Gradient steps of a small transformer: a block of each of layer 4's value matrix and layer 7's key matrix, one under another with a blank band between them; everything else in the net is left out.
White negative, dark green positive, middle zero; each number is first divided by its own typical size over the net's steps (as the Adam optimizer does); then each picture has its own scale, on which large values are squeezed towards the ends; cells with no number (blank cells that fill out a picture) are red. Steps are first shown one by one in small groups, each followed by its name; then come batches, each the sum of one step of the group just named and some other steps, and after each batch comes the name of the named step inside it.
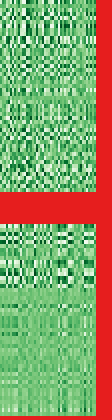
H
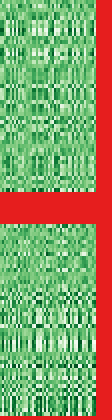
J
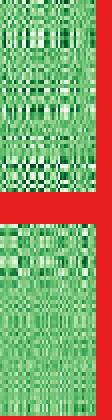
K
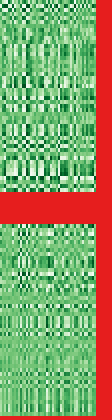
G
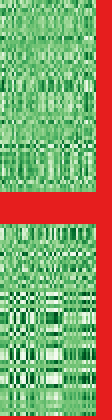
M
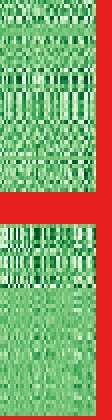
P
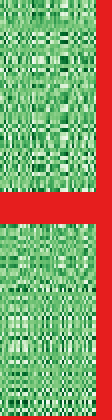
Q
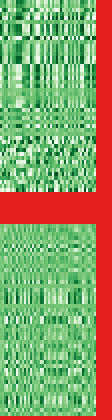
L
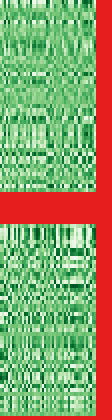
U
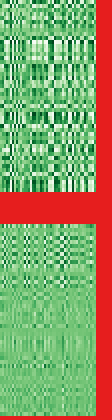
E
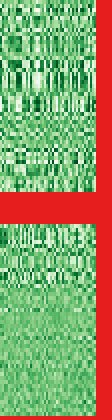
P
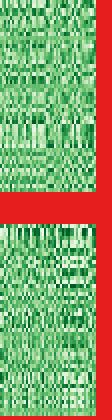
U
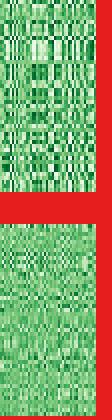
E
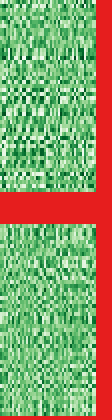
U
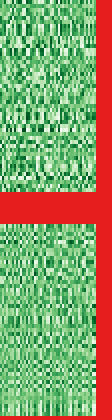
H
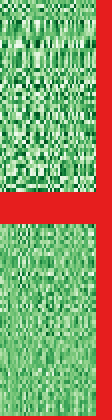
G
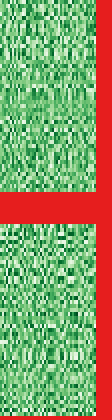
H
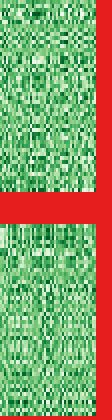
Q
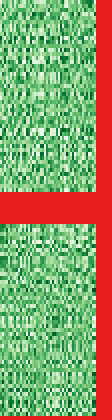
Q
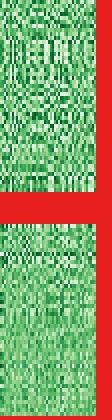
E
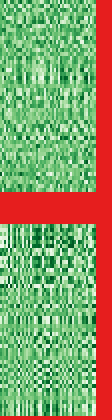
P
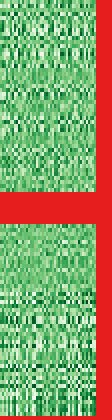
J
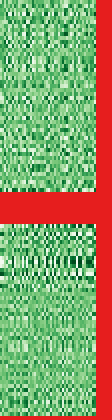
Q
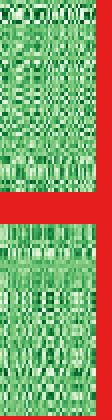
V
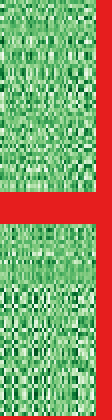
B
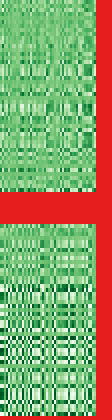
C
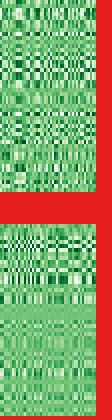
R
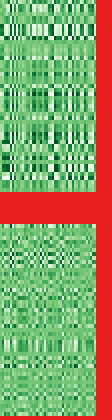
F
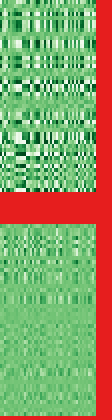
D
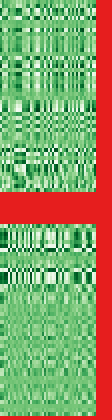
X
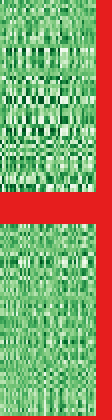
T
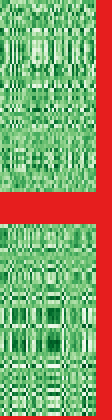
X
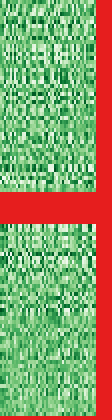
F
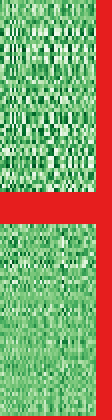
T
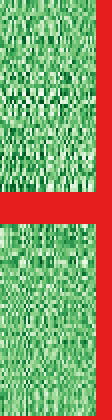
T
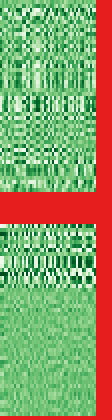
X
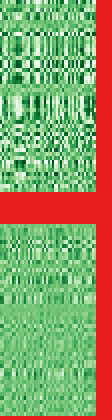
R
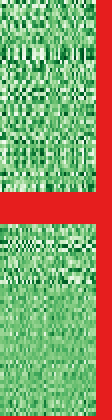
R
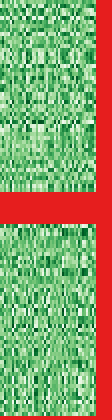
B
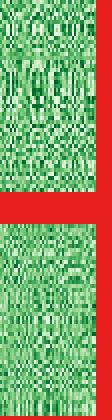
V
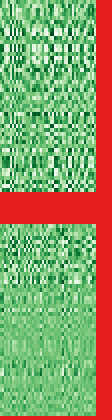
R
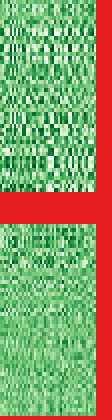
T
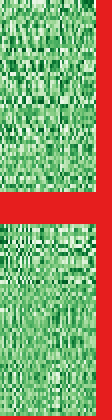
T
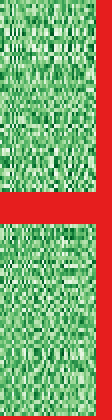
B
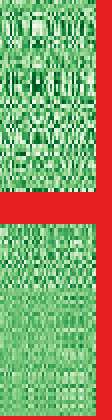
D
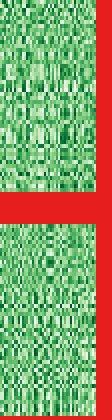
B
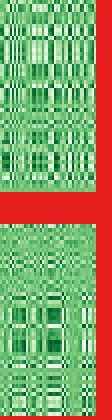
F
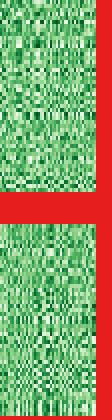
V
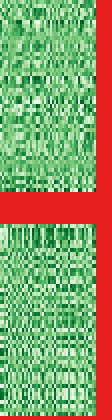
C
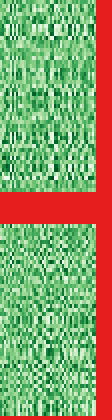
F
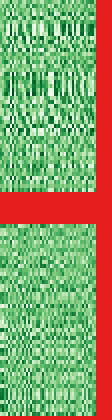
C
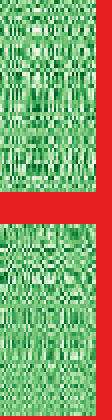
X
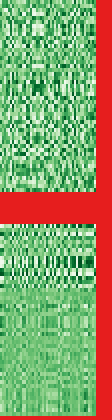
D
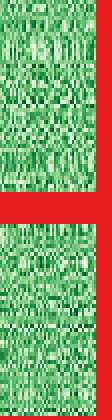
T
